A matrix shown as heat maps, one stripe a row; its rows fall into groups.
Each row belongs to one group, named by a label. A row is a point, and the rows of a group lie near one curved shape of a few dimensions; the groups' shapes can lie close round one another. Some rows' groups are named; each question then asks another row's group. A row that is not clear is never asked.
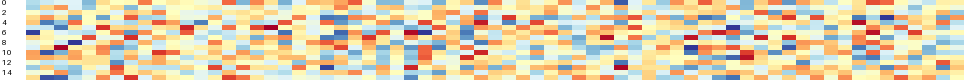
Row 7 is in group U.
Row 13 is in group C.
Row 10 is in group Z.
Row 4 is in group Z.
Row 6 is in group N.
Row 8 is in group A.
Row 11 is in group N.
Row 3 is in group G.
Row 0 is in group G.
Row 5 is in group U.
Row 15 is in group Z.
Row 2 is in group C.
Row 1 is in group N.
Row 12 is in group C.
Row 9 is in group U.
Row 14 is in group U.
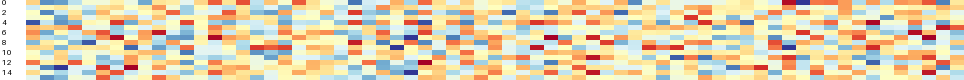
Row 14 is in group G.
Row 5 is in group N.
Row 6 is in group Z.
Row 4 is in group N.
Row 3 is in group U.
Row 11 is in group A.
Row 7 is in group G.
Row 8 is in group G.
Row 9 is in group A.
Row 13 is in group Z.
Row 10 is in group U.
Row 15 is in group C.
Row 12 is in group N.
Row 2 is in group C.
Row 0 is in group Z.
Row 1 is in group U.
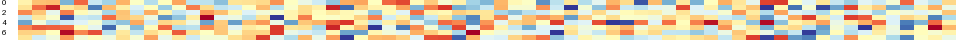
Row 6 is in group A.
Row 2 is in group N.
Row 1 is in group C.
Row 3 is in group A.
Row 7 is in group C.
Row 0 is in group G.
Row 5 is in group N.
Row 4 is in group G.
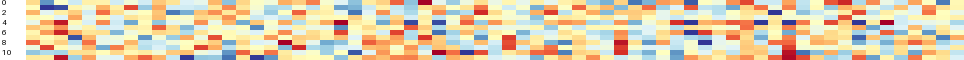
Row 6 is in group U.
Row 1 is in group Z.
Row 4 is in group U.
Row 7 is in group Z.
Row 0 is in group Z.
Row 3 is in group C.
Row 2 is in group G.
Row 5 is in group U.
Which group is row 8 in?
G
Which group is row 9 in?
C
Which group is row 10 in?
C
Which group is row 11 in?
U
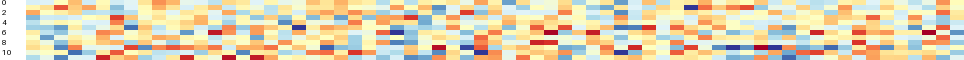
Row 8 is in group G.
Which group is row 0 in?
C
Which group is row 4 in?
N
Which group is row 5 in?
G
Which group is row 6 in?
G
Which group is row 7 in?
C
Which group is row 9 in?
U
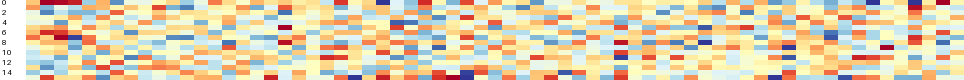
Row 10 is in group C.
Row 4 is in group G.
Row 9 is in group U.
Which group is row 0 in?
N
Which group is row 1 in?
Z
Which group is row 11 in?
G
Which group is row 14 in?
C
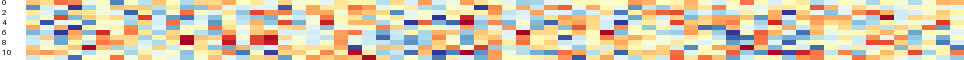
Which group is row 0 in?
N
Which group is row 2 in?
A
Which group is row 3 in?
U
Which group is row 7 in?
U
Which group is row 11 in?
A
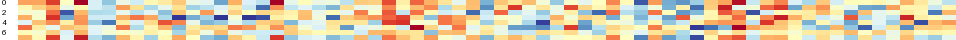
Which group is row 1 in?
A
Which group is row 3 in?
U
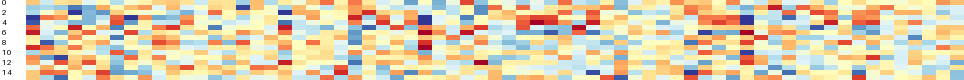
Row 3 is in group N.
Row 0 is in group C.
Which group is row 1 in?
G
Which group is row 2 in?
A
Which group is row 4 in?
N
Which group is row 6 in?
N
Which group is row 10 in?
N
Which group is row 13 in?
U
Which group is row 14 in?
U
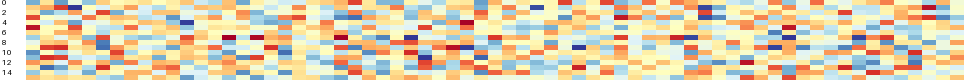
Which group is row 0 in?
G
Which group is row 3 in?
G
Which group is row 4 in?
U
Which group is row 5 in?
N
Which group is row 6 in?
C
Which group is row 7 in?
U
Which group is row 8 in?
G
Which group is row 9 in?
C
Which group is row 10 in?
N
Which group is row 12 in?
N
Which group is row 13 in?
C
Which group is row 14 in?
G
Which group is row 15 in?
U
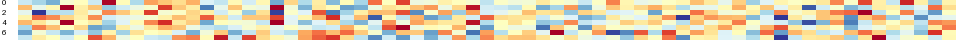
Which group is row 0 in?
N
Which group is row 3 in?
U
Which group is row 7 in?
U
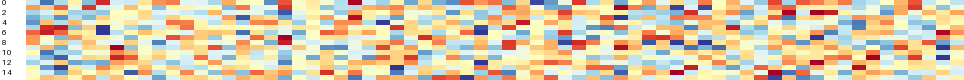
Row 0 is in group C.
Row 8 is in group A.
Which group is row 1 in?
G
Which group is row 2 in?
A
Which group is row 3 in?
G
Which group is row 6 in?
C
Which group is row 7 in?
A
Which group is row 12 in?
A
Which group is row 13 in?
Z
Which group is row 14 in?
A
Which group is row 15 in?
C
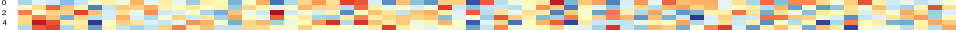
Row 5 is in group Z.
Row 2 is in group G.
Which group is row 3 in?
G
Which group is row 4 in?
C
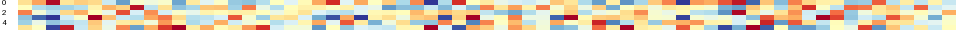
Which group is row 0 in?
U
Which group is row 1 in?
G
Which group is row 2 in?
N
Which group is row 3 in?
C
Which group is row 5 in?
U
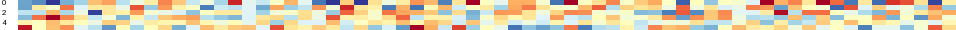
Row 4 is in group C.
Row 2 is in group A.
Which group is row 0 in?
C
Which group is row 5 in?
N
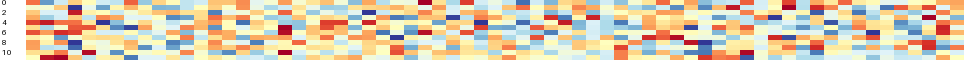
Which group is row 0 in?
N
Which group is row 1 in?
A
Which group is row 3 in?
G
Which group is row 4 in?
C
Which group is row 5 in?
G
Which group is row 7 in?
A
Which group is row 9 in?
Z
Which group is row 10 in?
G
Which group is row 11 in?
N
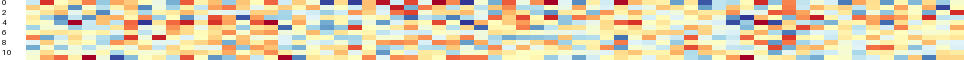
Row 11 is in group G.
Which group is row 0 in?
C
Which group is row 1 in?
Z
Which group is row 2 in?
G
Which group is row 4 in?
U
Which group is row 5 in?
G
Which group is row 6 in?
U
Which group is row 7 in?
N
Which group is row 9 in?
G
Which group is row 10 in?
U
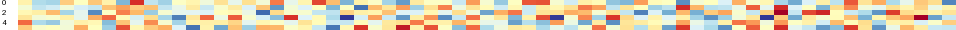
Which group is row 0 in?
G
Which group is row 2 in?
A
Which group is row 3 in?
G
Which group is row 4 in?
N
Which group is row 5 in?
U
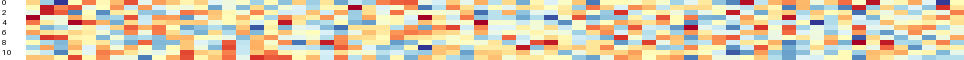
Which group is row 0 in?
N
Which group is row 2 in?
Z
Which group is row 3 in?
N
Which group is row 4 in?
A
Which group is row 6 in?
U
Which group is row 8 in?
G
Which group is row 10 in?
U
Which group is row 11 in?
U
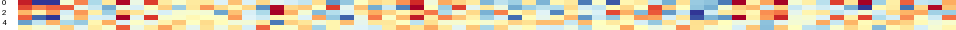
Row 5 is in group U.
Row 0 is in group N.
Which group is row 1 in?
N
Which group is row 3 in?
N
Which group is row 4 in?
N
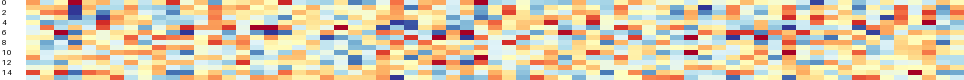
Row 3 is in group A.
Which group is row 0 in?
A
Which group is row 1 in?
Z
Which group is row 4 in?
G
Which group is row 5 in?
U
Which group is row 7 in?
U
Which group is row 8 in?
Z
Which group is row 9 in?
C
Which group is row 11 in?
G
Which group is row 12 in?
C
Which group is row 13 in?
U
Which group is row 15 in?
A
